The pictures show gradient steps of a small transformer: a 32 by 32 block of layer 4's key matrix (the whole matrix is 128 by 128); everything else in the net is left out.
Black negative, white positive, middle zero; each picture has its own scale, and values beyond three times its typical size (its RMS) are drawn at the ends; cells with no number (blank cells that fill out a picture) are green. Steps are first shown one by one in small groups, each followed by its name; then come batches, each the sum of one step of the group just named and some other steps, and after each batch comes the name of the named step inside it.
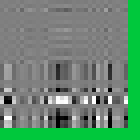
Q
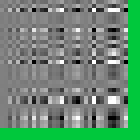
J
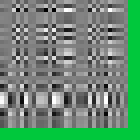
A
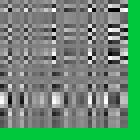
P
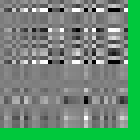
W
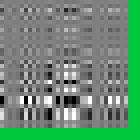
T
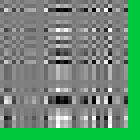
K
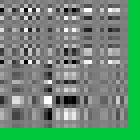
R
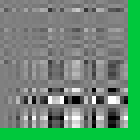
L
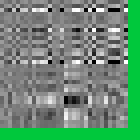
W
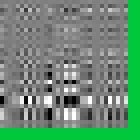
T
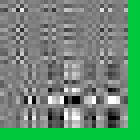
L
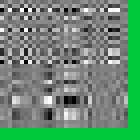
R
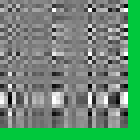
P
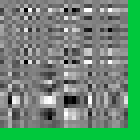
R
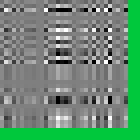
K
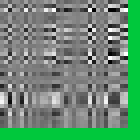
P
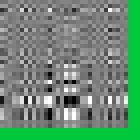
T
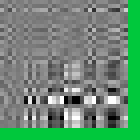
L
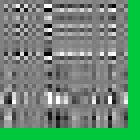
Q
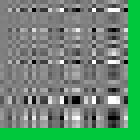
J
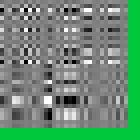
R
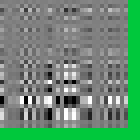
T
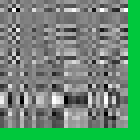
A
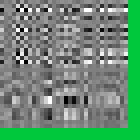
R
